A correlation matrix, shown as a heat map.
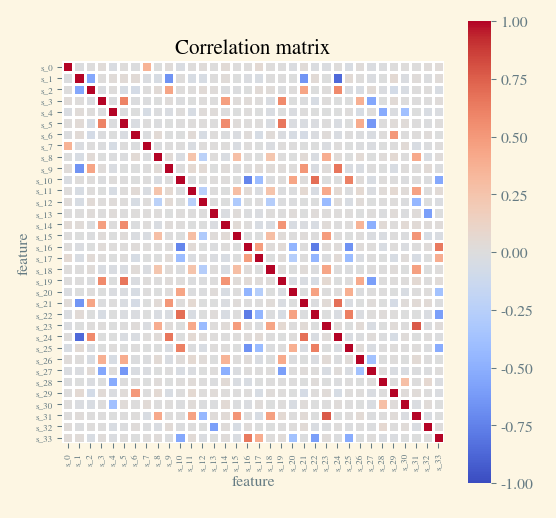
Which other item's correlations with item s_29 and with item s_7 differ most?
s_6
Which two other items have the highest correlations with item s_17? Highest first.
s_16, s_33
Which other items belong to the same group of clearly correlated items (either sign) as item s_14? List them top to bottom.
s_3, s_5, s_19, s_26, s_27
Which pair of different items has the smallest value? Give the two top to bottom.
s_1, s_24
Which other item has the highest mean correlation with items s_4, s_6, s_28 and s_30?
s_29
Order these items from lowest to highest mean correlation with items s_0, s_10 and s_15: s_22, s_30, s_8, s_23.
s_30, s_8, s_23, s_22
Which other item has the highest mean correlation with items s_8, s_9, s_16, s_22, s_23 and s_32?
s_31
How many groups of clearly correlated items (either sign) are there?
8
